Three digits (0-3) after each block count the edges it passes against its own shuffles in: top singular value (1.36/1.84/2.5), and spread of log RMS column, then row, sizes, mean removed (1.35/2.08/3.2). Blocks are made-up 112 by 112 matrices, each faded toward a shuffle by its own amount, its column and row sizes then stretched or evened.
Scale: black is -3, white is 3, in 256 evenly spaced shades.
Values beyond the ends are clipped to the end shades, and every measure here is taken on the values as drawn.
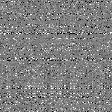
2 0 3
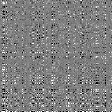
3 3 3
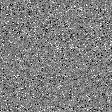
0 0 1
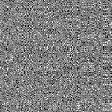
3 2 0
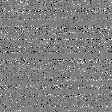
0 0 3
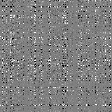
2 3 3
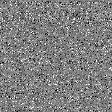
1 0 2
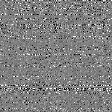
2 1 3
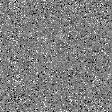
0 2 1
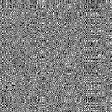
3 2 1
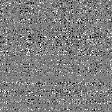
0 2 3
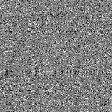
2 0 1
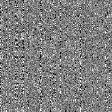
2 3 0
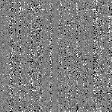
1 3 2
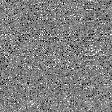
2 0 2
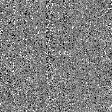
1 2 0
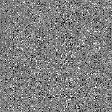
2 2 1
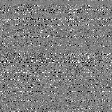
0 1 3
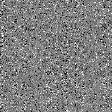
1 2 0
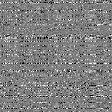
3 0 3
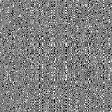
3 2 1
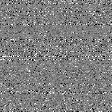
2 1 3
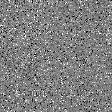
1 1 1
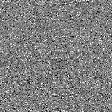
2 0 1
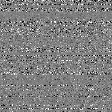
1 1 3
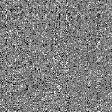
2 2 0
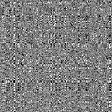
3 2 2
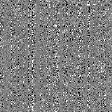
1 3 2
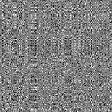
3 2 1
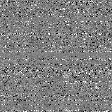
0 1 3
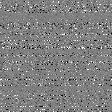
1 0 3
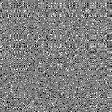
3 1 2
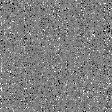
0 2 1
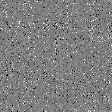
0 2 1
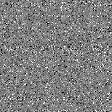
2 0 2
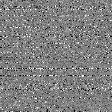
1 0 3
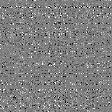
2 2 3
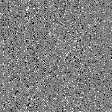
1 2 0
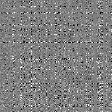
2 3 3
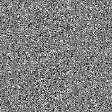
1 2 1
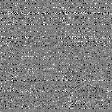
0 2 3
